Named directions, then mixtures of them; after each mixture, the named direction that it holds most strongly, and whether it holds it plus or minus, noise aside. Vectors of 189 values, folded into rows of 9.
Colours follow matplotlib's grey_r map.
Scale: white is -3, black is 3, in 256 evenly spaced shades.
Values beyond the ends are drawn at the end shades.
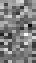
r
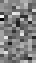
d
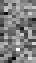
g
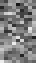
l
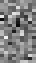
d, plus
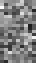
r, plus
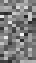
d, plus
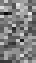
l, minus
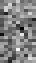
g, plus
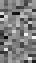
d, minus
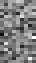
r, plus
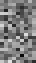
l, plus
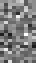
r, plus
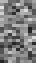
l, minus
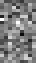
d, minus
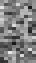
l, minus
